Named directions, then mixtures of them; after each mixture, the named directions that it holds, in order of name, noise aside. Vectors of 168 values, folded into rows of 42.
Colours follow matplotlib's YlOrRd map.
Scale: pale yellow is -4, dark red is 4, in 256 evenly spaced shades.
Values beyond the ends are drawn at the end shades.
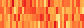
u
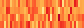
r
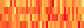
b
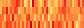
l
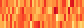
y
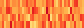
r, u.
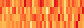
b, l, u.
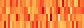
r.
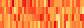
u.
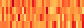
l, u.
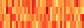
l, r, u.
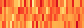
l, r.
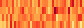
y.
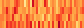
l, r, u.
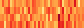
r, u.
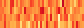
r, u.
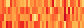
b, l, y.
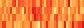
u, y.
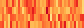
r, u.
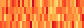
l, u.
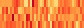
l.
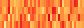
l, r, y.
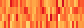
r.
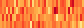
y.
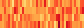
u.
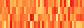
r, y.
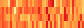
b, u.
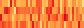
b.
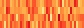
r.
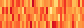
l, u.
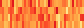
u, y.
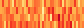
b, r, u.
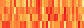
b.
